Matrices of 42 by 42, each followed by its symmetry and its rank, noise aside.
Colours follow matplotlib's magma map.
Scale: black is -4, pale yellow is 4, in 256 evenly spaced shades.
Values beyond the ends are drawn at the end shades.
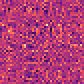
no symmetry, rank six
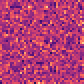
no symmetry, rank seven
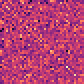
symmetric, rank eight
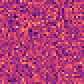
no symmetry, rank eight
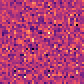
antisymmetric, rank eight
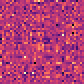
antisymmetric, rank eight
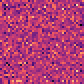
no symmetry, rank eight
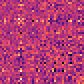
symmetric, rank six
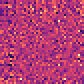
no symmetry, rank seven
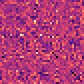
symmetric, rank seven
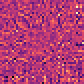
antisymmetric, rank eight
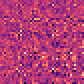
antisymmetric, rank six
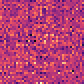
no symmetry, rank seven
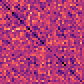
symmetric, rank six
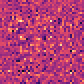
no symmetry, rank eight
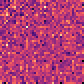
symmetric, rank six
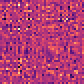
antisymmetric, rank six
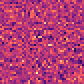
no symmetry, rank seven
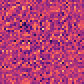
symmetric, rank seven
